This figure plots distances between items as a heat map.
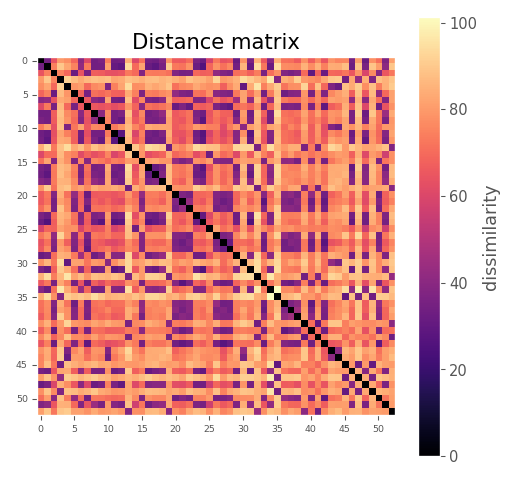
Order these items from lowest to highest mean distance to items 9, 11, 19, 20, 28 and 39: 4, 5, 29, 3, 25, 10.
5, 29, 25, 10, 4, 3
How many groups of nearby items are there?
6
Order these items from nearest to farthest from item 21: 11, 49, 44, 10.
11, 10, 44, 49
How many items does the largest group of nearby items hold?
18
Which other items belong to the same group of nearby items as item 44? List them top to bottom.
4, 10, 30, 43
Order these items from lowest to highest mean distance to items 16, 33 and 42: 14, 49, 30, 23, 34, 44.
23, 34, 14, 44, 30, 49
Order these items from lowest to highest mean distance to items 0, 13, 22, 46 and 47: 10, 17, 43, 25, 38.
17, 38, 25, 10, 43
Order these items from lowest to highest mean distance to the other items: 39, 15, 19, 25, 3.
15, 25, 39, 19, 3
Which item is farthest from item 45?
34
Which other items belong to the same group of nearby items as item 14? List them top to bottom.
25
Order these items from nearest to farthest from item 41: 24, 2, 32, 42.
32, 2, 42, 24
